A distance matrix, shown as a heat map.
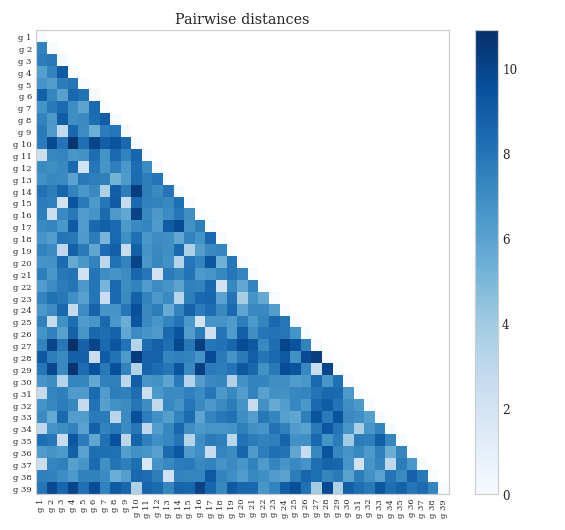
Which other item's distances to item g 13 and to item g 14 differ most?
g 38
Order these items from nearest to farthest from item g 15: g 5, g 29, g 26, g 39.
g 26, g 29, g 5, g 39
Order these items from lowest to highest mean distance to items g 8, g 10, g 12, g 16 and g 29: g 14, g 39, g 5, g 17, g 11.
g 5, g 39, g 17, g 11, g 14
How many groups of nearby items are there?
12
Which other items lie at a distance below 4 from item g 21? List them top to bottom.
g 5, g 12, g 32
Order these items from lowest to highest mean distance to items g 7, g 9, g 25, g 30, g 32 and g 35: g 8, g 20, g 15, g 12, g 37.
g 15, g 12, g 20, g 37, g 8
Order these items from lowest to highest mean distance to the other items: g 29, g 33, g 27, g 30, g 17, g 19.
g 30, g 19, g 33, g 17, g 29, g 27
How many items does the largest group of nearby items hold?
6
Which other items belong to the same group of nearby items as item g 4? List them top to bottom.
g 24
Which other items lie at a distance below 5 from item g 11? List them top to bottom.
g 1, g 31, g 34, g 37
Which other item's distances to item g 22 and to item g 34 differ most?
g 18
